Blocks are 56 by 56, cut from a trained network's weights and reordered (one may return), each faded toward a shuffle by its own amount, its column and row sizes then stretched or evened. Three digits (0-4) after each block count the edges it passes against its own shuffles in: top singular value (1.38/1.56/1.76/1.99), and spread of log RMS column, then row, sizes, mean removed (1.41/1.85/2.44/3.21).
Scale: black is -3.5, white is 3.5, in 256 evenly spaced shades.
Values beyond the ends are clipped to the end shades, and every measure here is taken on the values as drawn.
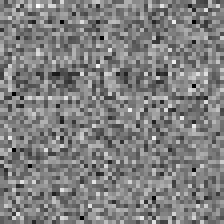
3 1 1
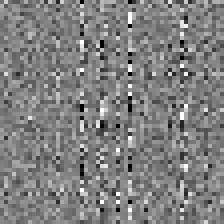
4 3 1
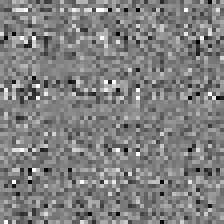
2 2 3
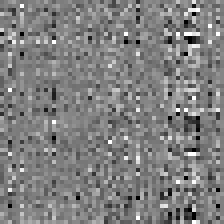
3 4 1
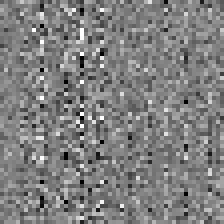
1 3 0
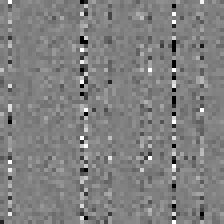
3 3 0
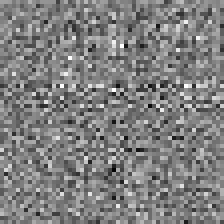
3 0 2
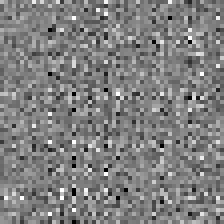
1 3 2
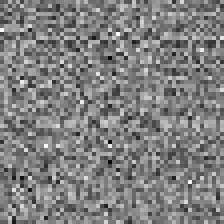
4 0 0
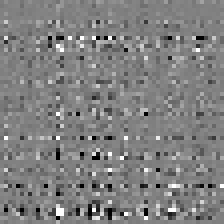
2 3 4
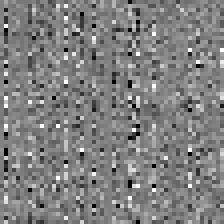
0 4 1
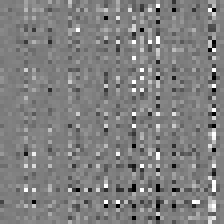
4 4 2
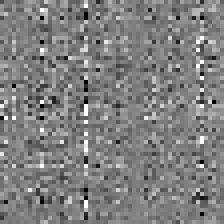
2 3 2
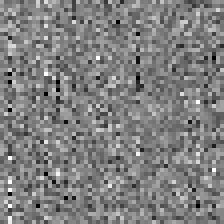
0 2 0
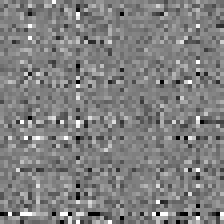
2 2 3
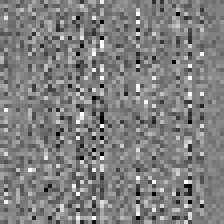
1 4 0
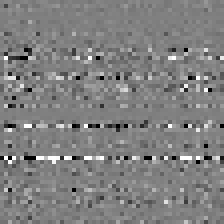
3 1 4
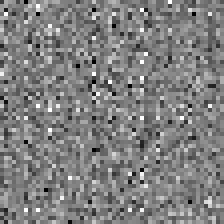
2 3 0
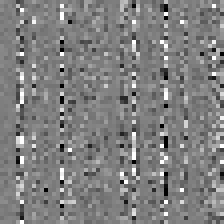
2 4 1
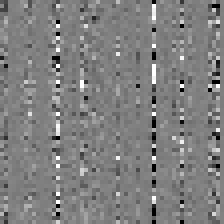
3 4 0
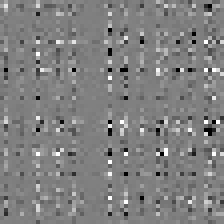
1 4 3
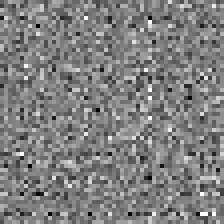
0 1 2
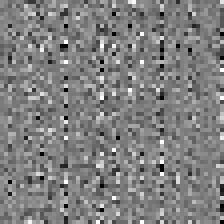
2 4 1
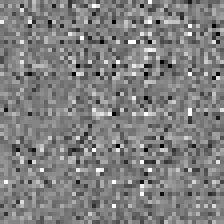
1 2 3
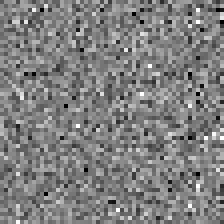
0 1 1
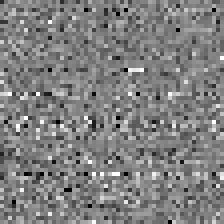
1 1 3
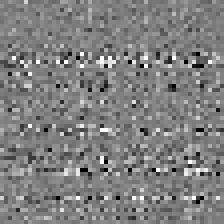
1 2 4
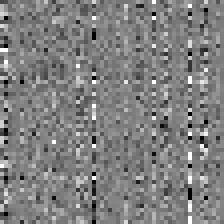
3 4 0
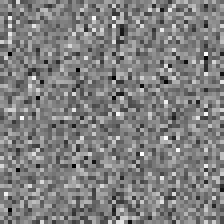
2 2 0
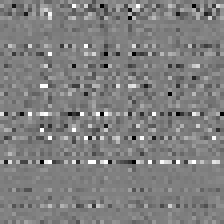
2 1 4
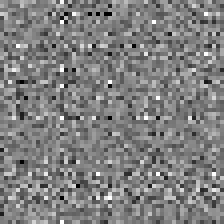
2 1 3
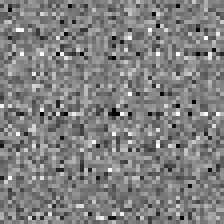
2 1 2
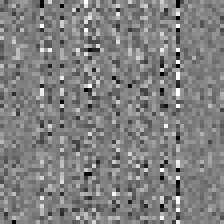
4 4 0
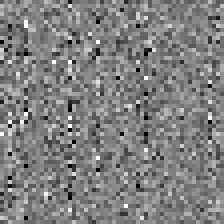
1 3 0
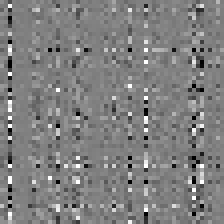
4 4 2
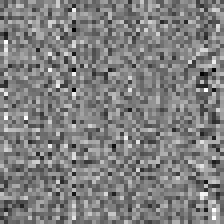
3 2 0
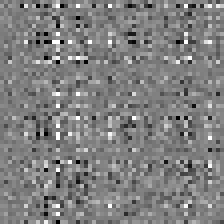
4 3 4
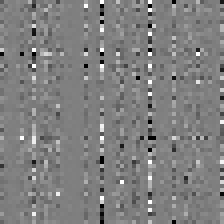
3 4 1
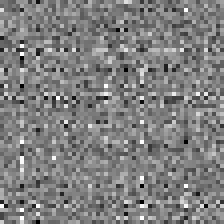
3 2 2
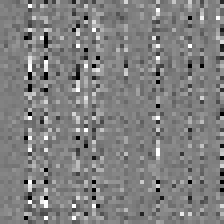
2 4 1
